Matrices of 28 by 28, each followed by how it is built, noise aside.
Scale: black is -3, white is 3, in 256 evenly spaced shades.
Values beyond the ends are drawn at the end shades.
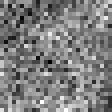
smooth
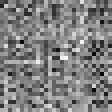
blocks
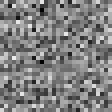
repeating rows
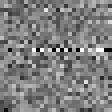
uneven rows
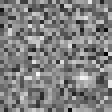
blocks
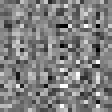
low rank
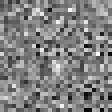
blocks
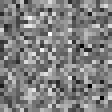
repeating rows
